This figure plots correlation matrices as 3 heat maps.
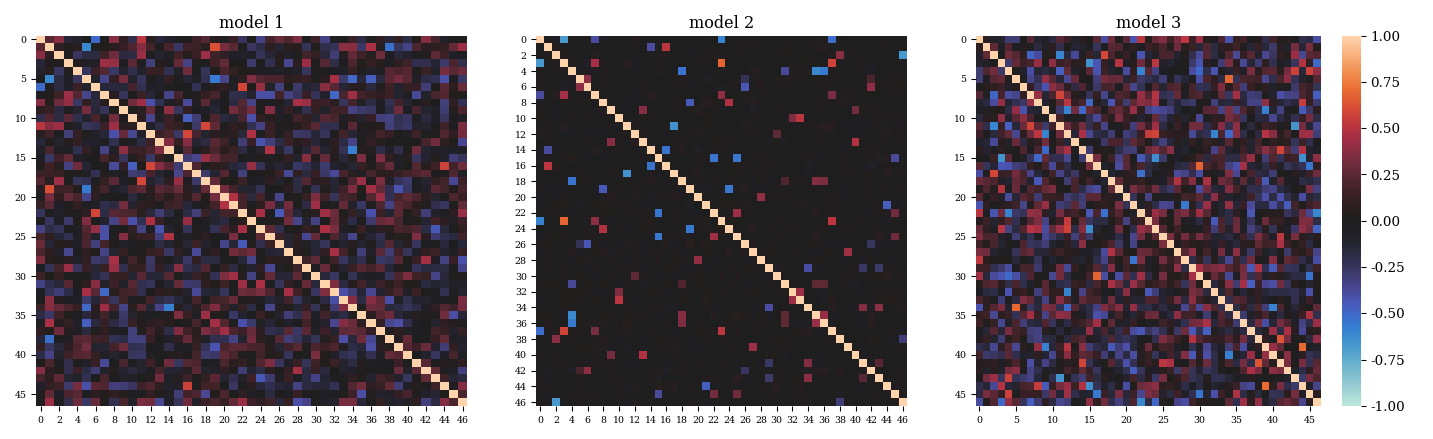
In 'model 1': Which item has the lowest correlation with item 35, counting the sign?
45
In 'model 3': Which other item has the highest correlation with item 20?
32
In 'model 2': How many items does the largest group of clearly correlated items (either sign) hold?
5
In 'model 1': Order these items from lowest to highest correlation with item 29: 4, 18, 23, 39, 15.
4, 23, 39, 18, 15
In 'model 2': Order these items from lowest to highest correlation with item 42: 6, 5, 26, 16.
26, 16, 5, 6
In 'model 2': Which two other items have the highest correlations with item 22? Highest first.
25, 45
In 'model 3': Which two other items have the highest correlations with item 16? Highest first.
30, 36
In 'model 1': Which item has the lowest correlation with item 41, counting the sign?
7
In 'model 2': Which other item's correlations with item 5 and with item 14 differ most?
16
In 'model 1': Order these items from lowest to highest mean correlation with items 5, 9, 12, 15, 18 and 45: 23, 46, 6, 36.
36, 6, 46, 23
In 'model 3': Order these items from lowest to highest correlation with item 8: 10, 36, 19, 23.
36, 10, 19, 23
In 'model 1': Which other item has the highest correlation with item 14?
25
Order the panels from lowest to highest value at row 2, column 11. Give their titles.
model 3, model 2, model 1
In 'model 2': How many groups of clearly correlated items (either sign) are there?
15
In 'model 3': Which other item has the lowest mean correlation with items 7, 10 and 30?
4
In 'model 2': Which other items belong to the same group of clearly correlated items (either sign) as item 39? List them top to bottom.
27
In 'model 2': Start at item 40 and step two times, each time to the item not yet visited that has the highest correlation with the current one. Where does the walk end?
9
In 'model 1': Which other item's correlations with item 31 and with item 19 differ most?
1
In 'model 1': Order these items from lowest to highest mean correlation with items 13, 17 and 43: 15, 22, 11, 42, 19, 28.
22, 11, 15, 28, 19, 42
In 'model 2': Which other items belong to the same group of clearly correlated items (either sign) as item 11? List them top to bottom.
17
